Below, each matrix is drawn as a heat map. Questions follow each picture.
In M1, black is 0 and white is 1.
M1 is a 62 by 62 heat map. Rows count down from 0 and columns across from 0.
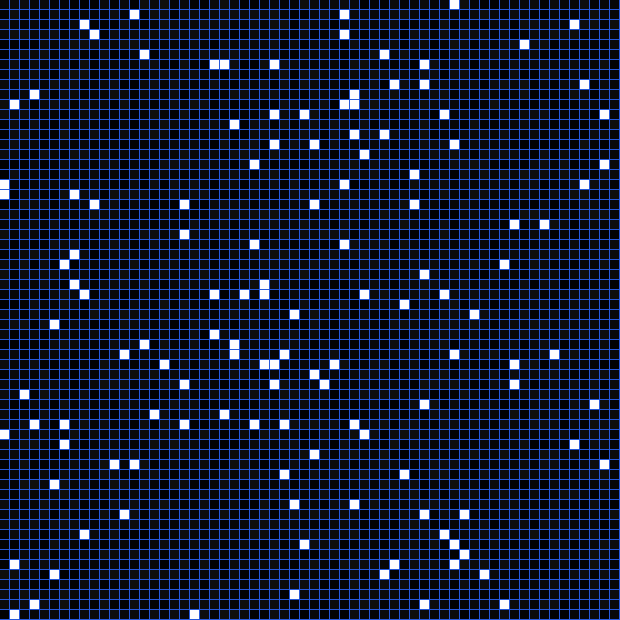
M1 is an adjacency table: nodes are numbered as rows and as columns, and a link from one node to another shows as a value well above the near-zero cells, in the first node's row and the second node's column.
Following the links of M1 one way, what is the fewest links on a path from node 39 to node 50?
6
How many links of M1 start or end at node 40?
4
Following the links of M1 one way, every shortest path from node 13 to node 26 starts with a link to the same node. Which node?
node 35
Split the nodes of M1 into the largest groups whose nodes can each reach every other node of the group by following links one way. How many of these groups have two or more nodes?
1
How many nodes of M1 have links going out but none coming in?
9
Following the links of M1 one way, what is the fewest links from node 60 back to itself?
5
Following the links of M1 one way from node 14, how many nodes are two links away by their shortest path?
3
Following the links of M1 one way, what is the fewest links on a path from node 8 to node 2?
2
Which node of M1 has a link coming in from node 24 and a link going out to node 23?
node 34
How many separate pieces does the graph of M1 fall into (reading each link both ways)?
3
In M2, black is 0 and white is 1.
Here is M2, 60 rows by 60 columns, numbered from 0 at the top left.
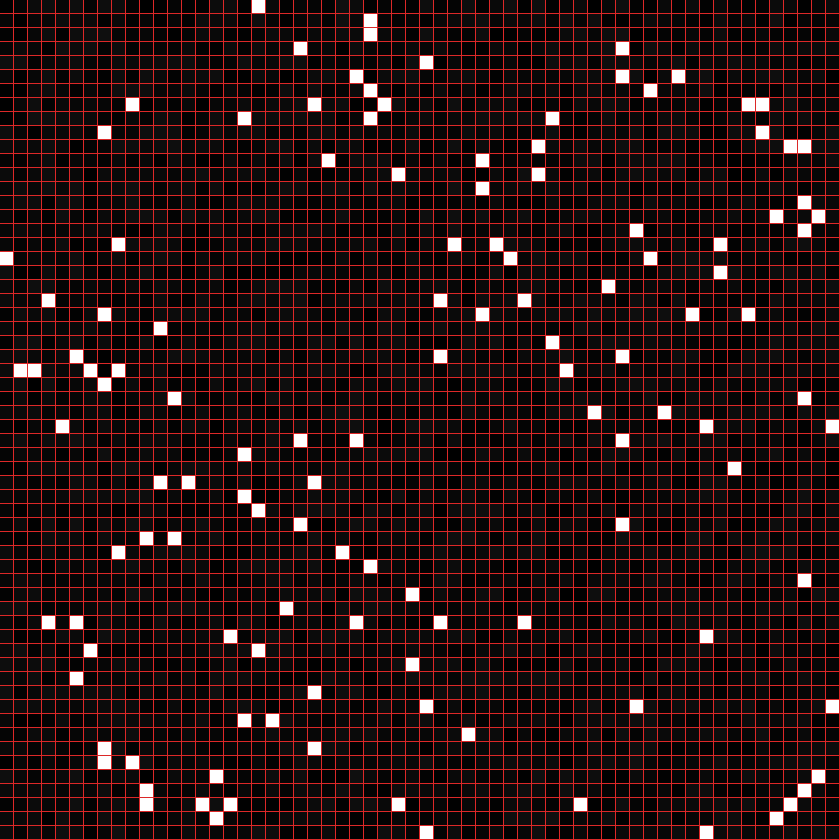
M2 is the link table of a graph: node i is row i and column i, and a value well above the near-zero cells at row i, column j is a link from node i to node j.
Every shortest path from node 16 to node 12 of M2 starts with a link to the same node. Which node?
node 57
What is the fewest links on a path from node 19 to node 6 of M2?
5
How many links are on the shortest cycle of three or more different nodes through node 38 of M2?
5
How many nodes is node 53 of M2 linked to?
2
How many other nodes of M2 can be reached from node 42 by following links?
2
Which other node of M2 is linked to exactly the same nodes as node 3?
node 37
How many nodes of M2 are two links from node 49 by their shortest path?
3
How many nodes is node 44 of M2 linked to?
5
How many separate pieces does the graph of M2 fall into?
8
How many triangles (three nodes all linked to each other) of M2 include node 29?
0
